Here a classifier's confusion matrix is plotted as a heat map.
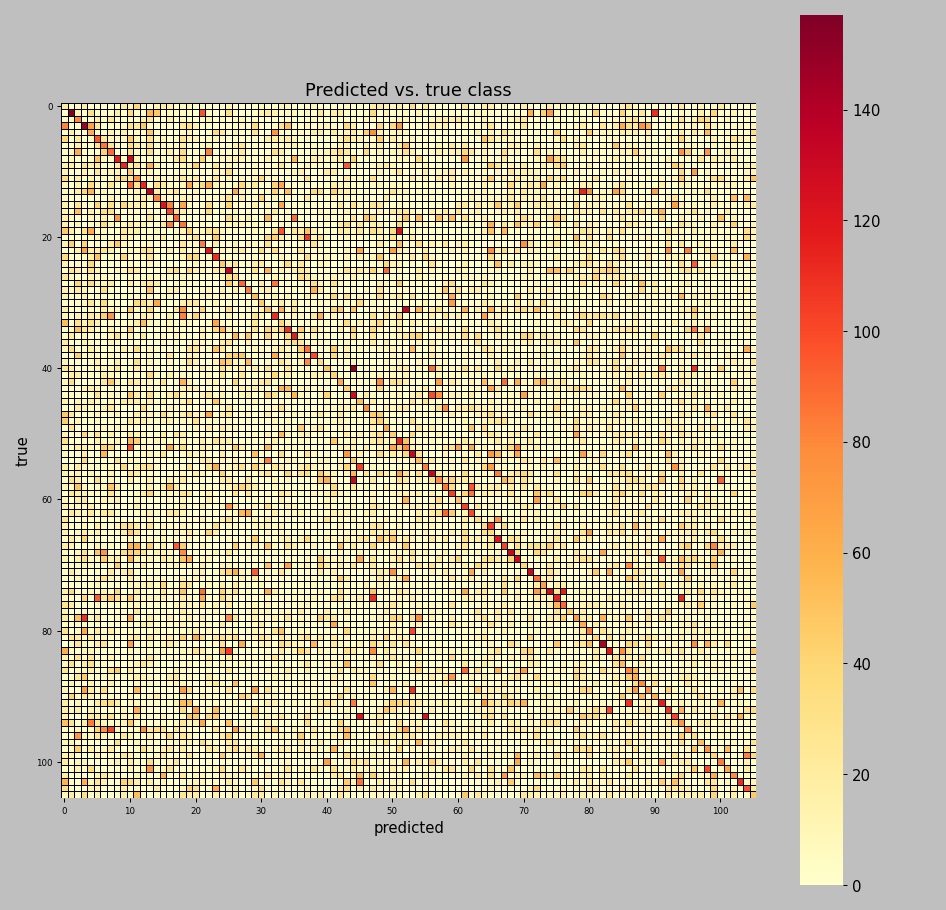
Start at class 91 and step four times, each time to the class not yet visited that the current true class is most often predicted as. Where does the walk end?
49
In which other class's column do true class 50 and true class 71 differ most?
29
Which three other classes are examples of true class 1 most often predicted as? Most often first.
90, 21, 74
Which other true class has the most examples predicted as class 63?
89
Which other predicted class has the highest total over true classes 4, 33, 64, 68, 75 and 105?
47
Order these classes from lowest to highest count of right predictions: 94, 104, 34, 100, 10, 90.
10, 90, 94, 100, 104, 34
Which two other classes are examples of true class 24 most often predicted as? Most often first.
96, 66
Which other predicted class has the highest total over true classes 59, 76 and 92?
83
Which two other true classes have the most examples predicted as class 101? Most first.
98, 82
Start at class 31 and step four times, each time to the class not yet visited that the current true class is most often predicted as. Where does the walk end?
2
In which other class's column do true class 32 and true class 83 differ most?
25
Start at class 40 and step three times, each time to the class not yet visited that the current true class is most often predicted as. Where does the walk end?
66
